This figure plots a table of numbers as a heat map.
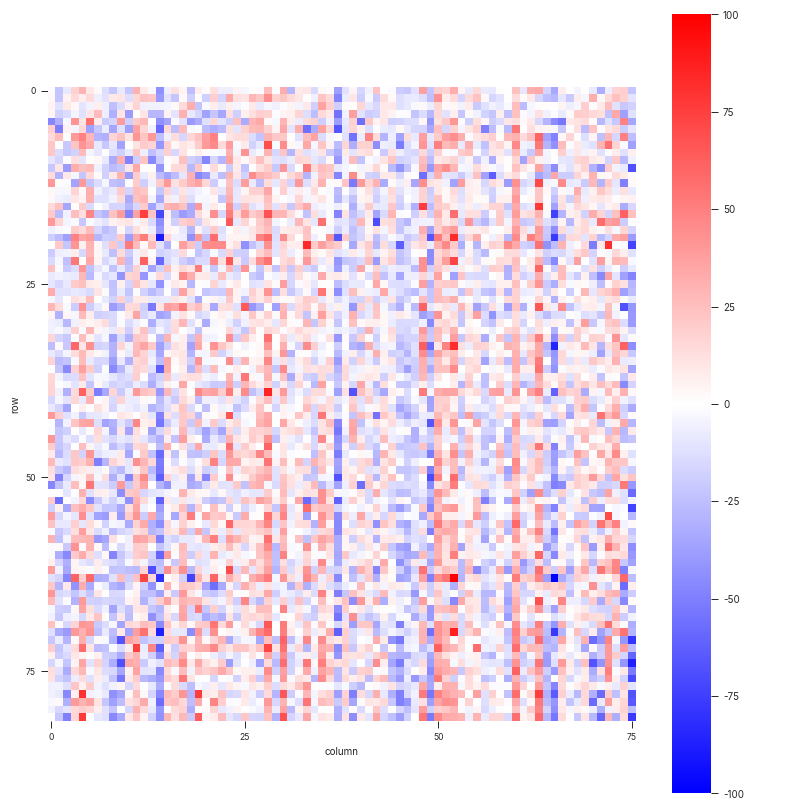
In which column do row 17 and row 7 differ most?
4
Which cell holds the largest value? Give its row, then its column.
63, 52
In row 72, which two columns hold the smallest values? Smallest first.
14, 37
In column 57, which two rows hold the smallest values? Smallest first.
11, 29
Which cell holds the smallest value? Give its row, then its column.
63, 65
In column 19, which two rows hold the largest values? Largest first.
78, 81
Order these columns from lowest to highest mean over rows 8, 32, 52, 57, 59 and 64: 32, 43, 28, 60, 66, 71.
71, 43, 32, 66, 60, 28
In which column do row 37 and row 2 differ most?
25
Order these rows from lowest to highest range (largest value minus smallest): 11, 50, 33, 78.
11, 50, 78, 33
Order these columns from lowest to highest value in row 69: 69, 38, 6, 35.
6, 69, 38, 35
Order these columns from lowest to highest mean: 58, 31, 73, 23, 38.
31, 38, 58, 73, 23
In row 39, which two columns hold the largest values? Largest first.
28, 4
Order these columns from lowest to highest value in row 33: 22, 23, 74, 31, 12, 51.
31, 23, 22, 12, 51, 74
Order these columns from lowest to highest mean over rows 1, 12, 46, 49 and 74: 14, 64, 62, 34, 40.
14, 64, 34, 62, 40
